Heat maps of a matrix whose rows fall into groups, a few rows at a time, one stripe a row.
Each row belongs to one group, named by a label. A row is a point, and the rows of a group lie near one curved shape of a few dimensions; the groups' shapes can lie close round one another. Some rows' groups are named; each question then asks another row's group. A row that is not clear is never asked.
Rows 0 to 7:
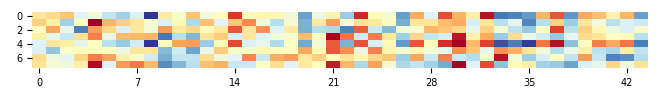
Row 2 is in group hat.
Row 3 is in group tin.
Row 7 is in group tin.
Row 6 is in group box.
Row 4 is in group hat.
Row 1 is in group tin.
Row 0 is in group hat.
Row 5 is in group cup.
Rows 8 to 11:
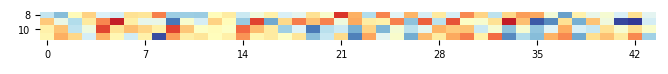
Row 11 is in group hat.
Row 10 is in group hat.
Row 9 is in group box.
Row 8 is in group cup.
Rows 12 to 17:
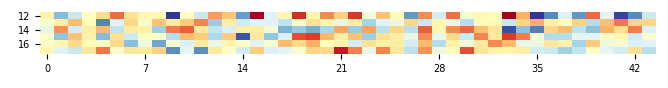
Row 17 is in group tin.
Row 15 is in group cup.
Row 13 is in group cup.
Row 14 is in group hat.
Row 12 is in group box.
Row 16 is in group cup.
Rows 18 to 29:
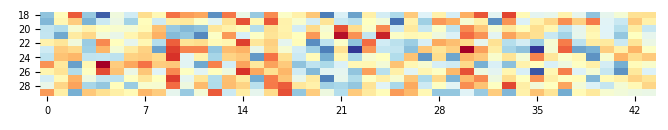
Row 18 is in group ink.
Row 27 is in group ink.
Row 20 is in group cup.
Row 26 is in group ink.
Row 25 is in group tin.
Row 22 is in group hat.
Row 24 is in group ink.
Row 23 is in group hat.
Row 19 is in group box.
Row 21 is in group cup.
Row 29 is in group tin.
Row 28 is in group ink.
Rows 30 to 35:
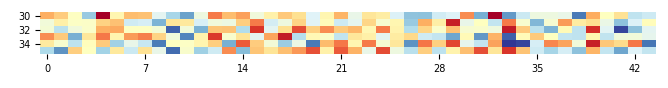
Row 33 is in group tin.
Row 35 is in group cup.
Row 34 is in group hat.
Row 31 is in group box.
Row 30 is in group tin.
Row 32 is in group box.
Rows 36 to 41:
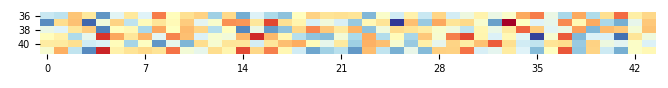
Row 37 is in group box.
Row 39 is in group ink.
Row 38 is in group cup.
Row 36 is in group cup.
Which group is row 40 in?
cup
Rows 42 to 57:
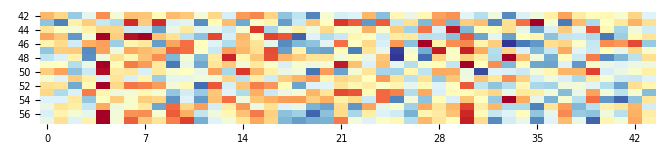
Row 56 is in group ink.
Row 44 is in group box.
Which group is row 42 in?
hat
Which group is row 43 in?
cup
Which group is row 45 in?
tin
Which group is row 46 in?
hat
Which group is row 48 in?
box
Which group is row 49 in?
tin
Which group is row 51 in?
cup
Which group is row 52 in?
tin
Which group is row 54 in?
box
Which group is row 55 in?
hat
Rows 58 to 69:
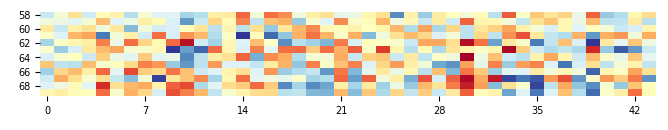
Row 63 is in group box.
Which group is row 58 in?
box
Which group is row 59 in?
cup
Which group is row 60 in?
cup
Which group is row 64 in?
cup
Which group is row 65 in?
tin
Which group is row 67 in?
hat
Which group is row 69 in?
hat
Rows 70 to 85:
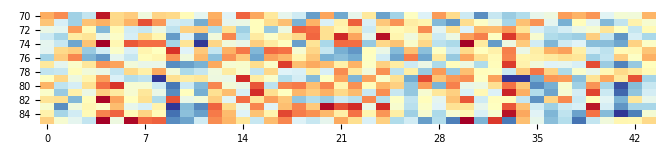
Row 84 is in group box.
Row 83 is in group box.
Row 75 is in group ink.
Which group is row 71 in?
tin
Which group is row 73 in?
cup
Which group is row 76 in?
ink
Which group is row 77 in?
box
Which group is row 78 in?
cup
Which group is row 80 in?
box
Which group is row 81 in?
box
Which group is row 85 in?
tin
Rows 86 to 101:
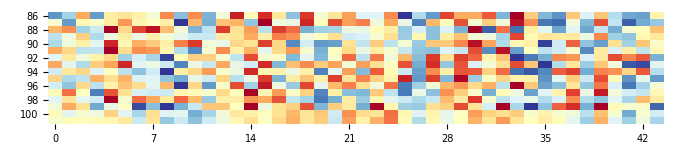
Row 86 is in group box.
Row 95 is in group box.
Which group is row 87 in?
box
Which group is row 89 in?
box
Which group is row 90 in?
ink
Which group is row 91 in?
tin
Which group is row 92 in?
hat
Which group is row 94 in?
hat
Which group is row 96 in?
box
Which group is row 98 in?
ink
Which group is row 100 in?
cup
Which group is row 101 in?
cup
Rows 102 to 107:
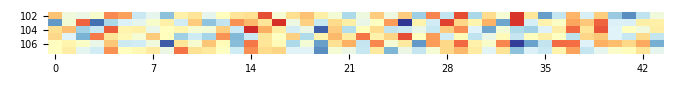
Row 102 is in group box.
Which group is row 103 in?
box
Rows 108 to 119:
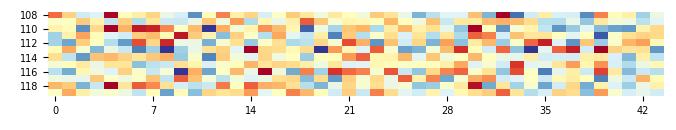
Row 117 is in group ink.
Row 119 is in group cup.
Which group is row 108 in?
tin
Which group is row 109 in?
cup
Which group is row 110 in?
tin
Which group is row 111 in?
ink
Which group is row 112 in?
cup
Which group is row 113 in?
hat
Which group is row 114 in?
tin
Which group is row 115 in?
box
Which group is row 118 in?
tin
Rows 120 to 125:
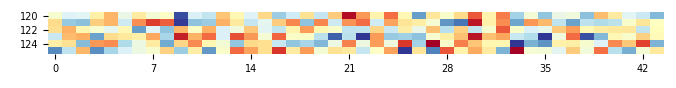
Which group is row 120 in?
tin
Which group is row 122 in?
cup
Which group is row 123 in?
hat
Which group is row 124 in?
hat
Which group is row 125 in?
box
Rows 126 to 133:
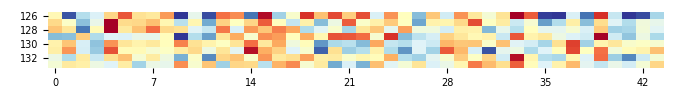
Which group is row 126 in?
box
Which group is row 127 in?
tin
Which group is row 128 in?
tin
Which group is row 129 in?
box
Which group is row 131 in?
hat
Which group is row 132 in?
box
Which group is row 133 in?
ink
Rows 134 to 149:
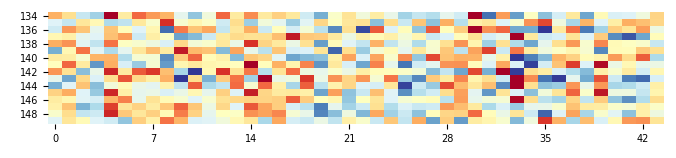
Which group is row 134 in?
tin
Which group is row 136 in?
hat
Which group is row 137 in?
box
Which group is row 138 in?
hat
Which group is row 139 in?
ink
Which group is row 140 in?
hat
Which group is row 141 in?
hat
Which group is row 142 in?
tin
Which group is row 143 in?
box
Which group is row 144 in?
box
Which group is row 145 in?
hat
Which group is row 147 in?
hat
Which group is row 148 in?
ink
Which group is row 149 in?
cup
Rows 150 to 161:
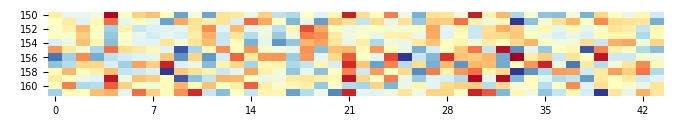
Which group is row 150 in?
tin
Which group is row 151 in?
hat
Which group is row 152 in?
cup
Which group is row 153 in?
cup
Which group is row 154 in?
cup
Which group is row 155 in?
tin
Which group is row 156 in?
box
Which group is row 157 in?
cup
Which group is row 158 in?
hat
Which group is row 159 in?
tin
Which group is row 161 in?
ink
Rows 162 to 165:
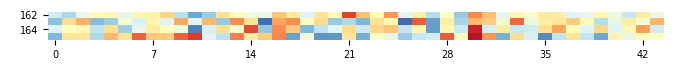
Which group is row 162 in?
cup
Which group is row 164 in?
cup
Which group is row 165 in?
ink
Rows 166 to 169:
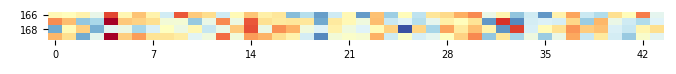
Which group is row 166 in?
hat
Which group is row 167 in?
tin
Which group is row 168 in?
box
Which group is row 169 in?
tin
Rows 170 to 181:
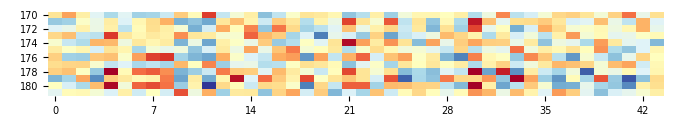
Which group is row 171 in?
cup
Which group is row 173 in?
hat
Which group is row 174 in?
tin
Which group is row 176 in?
tin
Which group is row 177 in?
cup
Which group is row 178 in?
tin
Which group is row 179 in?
box
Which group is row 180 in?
tin
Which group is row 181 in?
ink
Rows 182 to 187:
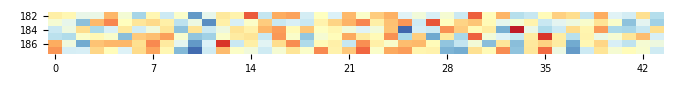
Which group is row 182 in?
cup
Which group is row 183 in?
tin
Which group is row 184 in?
box
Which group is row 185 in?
cup
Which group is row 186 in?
tin
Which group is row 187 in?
tin
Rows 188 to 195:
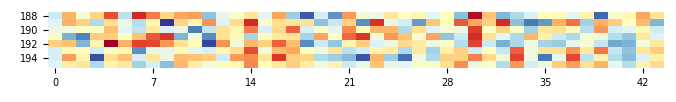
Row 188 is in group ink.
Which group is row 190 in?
cup
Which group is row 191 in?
tin
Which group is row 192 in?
tin
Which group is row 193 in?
box
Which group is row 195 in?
box
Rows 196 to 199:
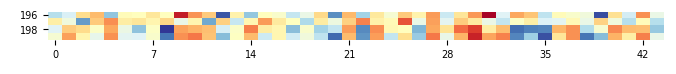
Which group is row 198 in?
hat
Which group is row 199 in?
hat
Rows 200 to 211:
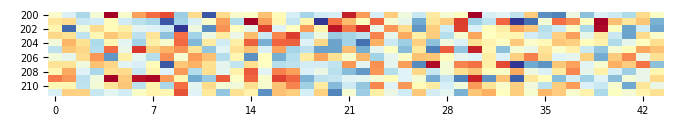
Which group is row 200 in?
tin
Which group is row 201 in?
hat
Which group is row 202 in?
box
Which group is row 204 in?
ink
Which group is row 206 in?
cup
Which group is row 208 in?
ink
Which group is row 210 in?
ink
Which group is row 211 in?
ink
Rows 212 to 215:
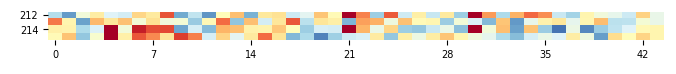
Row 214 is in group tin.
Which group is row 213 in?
tin
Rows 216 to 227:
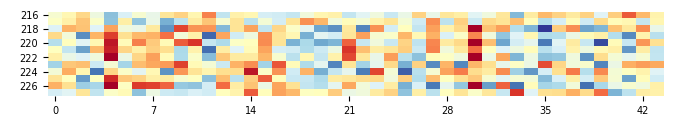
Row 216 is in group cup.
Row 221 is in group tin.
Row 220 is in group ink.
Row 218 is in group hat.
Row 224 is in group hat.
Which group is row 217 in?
cup
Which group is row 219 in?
tin
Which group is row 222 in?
tin
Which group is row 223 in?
ink
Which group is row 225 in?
tin
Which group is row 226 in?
tin
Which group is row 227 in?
box
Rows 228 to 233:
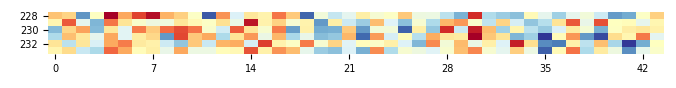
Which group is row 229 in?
hat
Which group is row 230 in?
ink
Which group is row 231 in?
hat
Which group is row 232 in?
box
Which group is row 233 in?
ink
